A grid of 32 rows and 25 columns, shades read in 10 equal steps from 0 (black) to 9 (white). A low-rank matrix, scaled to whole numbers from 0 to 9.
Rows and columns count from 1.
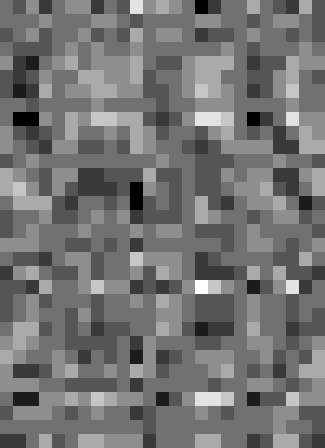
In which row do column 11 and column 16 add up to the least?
14
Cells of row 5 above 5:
6
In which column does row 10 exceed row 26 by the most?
11
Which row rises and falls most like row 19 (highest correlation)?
1
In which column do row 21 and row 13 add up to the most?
16
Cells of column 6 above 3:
22
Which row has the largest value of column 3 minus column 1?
20
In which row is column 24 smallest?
15
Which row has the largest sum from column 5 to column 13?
9
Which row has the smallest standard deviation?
31
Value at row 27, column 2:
2
